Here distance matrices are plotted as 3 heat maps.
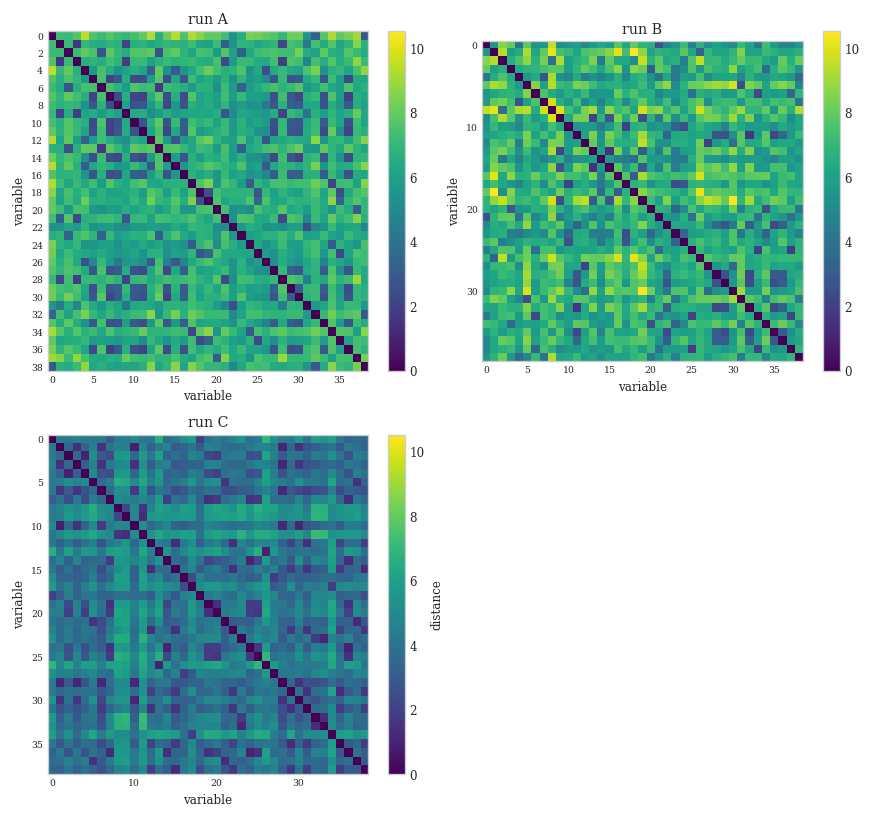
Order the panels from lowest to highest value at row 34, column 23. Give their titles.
run B, run C, run A
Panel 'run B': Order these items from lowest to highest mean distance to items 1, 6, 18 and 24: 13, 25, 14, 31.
14, 25, 13, 31
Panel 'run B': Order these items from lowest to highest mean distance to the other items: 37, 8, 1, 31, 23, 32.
23, 37, 32, 31, 1, 8
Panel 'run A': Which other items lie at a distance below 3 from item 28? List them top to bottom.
1, 3, 9, 21
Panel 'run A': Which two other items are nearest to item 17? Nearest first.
34, 24
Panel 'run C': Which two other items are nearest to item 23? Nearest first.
33, 32
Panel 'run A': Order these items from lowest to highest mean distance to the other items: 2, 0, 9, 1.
9, 1, 2, 0
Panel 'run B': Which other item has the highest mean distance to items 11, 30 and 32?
19
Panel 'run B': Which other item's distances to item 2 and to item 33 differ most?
25
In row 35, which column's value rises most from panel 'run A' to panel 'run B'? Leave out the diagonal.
19
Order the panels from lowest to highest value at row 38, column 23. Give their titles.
run C, run B, run A
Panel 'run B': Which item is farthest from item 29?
5
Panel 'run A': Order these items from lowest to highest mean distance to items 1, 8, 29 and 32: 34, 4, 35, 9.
9, 35, 4, 34
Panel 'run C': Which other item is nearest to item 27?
16
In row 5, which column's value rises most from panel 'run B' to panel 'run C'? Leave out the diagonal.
31
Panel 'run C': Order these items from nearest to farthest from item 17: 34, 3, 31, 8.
34, 3, 31, 8
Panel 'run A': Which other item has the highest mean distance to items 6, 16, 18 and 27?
0
